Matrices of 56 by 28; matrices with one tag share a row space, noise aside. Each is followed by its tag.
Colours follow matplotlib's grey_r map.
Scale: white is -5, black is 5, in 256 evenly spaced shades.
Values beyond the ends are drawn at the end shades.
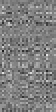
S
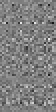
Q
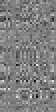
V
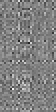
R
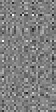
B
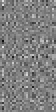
B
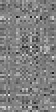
V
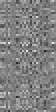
V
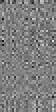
B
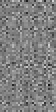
Q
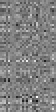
V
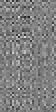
R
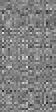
S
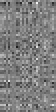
V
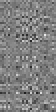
V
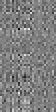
R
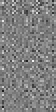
B
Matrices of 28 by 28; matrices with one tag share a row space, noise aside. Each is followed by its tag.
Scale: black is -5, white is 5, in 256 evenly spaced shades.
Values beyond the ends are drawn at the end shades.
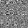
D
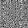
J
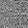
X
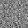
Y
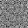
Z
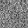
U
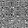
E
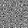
J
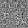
X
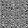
E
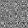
X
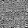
E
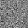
D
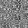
Y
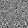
X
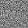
U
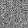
J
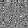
J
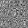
U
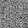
J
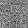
U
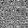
E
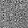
J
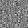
Y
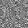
Y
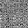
Z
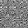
Z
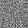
J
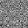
Z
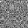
Z
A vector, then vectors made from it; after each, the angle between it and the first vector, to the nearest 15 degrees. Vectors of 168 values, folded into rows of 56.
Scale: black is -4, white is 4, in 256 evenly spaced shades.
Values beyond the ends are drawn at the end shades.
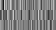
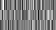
150 degrees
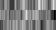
75 degrees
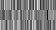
75 degrees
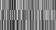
105 degrees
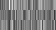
90 degrees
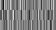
15 degrees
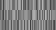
75 degrees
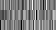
75 degrees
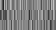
30 degrees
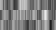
75 degrees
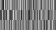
30 degrees
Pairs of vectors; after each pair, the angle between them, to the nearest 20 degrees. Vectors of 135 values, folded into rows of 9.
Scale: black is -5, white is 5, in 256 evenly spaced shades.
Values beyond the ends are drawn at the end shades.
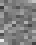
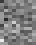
60 degrees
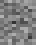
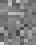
100 degrees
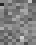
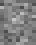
60 degrees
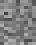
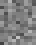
60 degrees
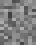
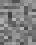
20 degrees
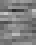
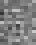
120 degrees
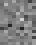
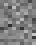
40 degrees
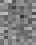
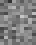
160 degrees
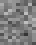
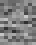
140 degrees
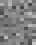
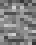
140 degrees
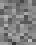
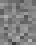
20 degrees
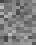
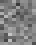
40 degrees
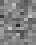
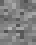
40 degrees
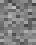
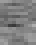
80 degrees
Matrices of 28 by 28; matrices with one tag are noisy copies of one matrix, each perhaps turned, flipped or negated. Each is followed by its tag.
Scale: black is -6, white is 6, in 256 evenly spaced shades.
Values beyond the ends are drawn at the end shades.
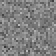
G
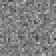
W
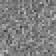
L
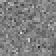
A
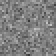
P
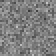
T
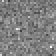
G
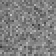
G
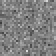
G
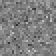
P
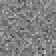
L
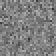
T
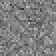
P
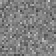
T
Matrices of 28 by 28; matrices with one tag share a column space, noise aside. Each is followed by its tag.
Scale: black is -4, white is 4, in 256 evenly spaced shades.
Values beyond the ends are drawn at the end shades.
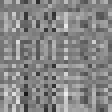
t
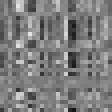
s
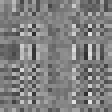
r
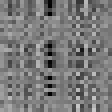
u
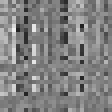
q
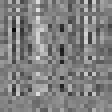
q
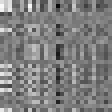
r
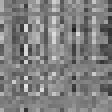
q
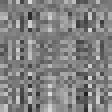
t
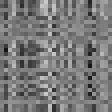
u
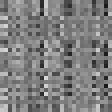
u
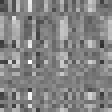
s
